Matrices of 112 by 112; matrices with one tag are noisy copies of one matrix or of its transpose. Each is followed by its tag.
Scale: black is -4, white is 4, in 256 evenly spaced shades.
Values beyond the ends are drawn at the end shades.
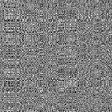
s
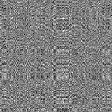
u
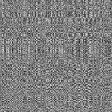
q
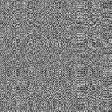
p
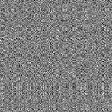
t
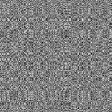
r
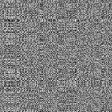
s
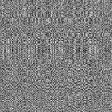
q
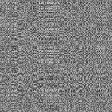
q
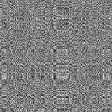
u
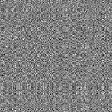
t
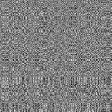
p
